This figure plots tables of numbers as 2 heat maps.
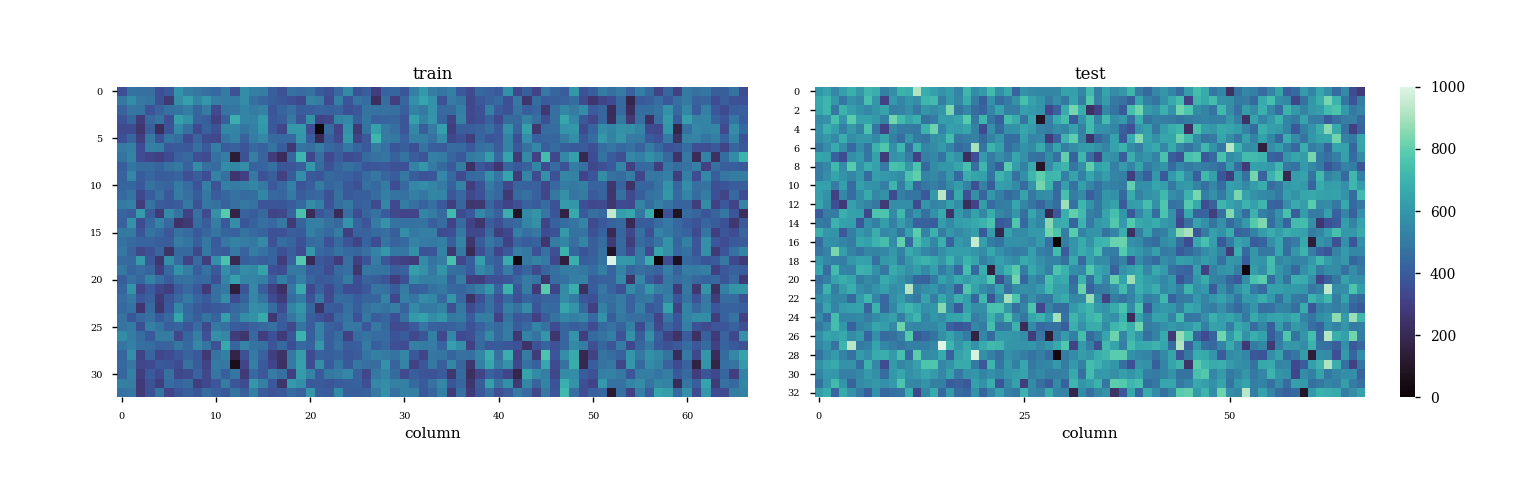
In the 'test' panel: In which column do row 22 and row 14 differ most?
23
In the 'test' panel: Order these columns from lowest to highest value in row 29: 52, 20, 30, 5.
20, 5, 30, 52
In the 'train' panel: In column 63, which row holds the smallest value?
29
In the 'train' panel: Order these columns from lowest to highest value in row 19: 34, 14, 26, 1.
1, 26, 14, 34
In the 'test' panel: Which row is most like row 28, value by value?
16
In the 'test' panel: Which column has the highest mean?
39
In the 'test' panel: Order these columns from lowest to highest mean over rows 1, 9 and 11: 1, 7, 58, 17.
58, 17, 7, 1
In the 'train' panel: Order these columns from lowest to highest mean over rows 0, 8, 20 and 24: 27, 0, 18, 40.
40, 27, 0, 18
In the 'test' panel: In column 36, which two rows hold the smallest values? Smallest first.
32, 19
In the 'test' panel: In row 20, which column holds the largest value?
38
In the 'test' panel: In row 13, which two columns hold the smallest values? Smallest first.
28, 16
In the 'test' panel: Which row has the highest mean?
24
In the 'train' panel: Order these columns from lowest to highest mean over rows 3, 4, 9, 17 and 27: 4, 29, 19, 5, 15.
5, 4, 29, 19, 15
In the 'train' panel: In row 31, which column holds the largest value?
47
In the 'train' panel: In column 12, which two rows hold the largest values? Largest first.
3, 20
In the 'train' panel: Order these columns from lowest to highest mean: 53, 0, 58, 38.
38, 0, 53, 58
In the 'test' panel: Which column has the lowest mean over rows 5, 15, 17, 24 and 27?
52
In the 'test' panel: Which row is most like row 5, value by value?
2
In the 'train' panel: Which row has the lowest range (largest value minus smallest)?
25
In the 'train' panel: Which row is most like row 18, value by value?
13
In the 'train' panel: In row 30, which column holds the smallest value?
42
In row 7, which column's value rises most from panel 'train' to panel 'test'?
49
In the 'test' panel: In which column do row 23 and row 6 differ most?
50
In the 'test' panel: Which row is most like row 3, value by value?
8
